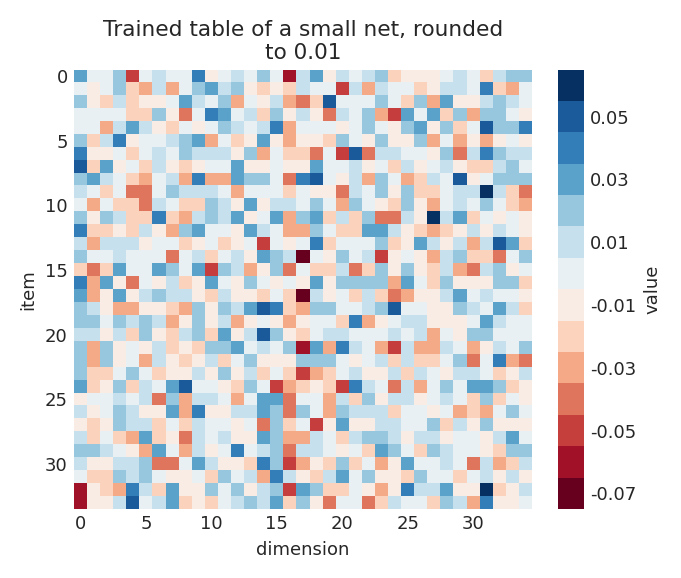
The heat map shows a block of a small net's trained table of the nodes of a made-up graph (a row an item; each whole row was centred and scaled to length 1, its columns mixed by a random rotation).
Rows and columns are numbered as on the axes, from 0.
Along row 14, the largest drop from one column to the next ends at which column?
17
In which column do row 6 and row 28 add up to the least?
20
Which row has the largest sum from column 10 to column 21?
18
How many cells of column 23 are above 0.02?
2
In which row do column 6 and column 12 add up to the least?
25
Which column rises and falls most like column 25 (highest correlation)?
10
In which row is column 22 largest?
12
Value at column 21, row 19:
0.04
